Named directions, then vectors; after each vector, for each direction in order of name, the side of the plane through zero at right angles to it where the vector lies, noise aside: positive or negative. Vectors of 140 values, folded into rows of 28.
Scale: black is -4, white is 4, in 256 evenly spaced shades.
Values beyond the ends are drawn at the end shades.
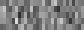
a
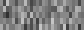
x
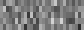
positive, positive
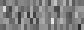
positive, positive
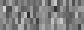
positive, positive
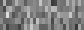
negative, negative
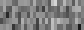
positive, positive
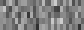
positive, positive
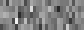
positive, negative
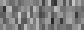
negative, negative
